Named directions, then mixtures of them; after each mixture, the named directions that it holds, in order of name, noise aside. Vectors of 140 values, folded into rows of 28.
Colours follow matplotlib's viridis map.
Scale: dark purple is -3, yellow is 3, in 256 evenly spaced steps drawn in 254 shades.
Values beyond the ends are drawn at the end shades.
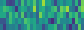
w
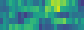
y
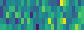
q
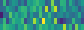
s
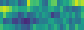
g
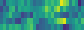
q, y.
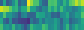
g.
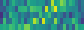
s, y.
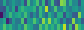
q, s.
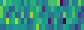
q.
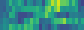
y.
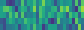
w.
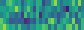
g, w.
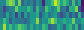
w, y.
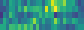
s, y.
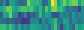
g, s, y.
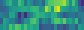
y.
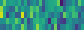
q.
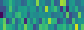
q, s, w.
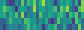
w.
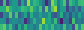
g, s.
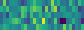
q, s.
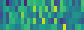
s, w.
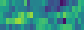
g, q, y.
